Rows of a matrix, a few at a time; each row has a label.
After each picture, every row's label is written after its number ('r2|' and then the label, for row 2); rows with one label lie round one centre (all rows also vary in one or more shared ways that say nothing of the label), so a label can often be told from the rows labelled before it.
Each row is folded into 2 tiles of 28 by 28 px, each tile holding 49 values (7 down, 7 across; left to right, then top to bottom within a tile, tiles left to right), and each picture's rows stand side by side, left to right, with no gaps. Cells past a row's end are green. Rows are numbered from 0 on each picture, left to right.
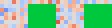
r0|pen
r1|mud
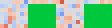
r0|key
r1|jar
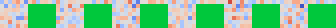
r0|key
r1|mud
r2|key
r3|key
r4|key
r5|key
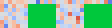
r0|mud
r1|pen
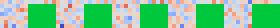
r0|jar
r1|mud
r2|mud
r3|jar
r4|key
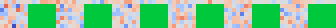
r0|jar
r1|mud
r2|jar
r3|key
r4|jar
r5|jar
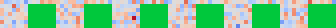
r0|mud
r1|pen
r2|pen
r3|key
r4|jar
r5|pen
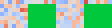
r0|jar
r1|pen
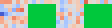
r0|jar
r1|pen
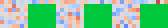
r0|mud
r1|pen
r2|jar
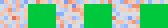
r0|key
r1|jar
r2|jar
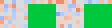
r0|mud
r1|jar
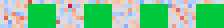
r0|pen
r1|mud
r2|jar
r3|key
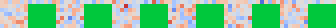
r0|jar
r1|mud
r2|mud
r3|mud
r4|mud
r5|mud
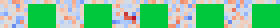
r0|jar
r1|key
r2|pen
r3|key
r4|key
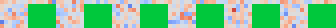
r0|pen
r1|jar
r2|jar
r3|pen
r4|key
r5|jar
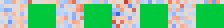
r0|pen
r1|jar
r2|jar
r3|mud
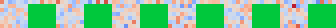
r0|mud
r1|mud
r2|jar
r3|key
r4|jar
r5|mud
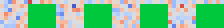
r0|pen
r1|jar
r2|jar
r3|mud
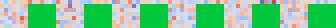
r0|pen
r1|mud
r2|key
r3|mud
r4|mud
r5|mud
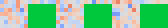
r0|key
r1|mud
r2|jar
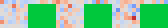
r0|mud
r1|mud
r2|pen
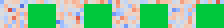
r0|key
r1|pen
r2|jar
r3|pen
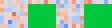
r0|pen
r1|key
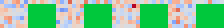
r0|key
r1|pen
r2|jar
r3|key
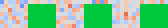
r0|key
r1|mud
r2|pen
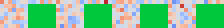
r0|mud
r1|mud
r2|key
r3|mud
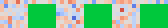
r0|key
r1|jar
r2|key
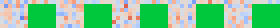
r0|key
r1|jar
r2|mud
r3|key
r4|key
